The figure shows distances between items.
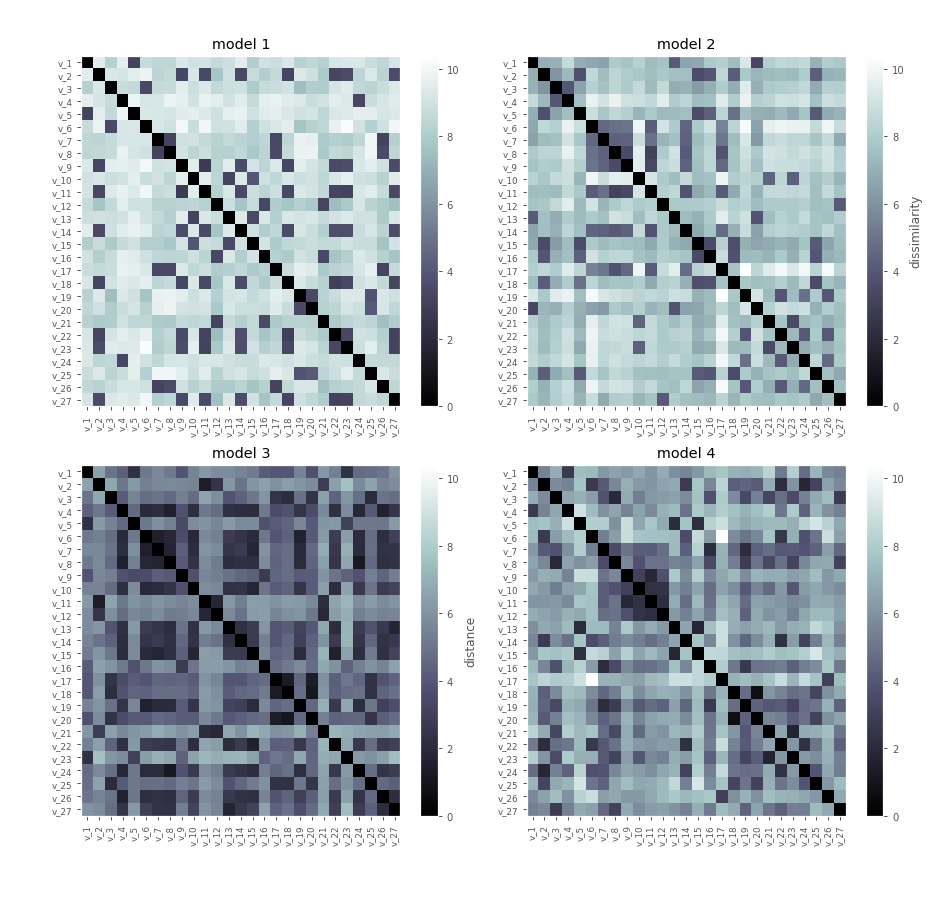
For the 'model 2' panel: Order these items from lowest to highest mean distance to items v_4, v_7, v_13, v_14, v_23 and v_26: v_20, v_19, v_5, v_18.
v_20, v_5, v_18, v_19
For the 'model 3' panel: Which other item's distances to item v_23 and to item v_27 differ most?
v_13
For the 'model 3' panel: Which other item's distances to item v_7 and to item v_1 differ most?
v_23
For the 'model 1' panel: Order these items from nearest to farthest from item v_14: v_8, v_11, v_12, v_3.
v_11, v_12, v_8, v_3
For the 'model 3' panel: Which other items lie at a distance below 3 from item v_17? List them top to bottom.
v_3, v_18, v_20, v_25
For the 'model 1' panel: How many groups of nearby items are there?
8
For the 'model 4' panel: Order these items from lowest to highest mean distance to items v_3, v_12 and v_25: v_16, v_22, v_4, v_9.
v_16, v_22, v_9, v_4
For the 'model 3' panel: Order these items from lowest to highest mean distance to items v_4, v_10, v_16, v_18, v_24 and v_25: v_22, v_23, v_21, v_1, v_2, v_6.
v_6, v_22, v_1, v_23, v_2, v_21
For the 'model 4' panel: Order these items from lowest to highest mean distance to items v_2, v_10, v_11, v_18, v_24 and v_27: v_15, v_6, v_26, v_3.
v_3, v_6, v_26, v_15
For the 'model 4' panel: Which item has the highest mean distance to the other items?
v_17
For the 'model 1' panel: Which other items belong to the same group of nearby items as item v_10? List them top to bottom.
v_13, v_15
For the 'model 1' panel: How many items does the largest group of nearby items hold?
8
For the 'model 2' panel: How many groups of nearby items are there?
7
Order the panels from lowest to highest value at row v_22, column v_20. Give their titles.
model 3, model 4, model 1, model 2
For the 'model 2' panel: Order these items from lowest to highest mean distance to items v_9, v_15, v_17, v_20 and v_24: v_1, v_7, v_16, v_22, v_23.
v_7, v_1, v_16, v_22, v_23
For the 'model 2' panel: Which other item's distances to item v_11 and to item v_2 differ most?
v_8
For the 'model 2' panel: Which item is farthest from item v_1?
v_19
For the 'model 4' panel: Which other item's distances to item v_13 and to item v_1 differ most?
v_5
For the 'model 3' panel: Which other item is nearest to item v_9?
v_16
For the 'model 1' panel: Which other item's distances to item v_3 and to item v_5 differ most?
v_6
